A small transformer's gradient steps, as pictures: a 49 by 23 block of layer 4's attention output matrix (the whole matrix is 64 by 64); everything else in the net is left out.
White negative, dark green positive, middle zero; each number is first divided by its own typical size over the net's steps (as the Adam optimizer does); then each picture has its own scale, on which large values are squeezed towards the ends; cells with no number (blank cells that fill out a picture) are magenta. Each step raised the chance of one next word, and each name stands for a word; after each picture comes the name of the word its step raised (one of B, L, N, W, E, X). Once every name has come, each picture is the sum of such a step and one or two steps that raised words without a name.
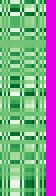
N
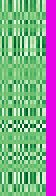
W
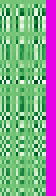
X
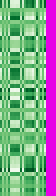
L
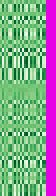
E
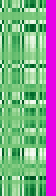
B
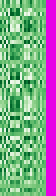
X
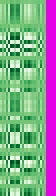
E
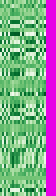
E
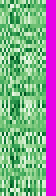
N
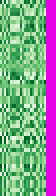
X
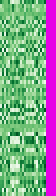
E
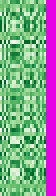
X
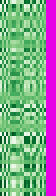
N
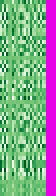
L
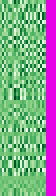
L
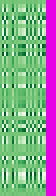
W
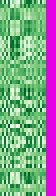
W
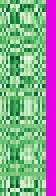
N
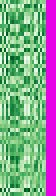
L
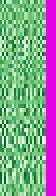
W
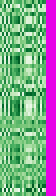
N
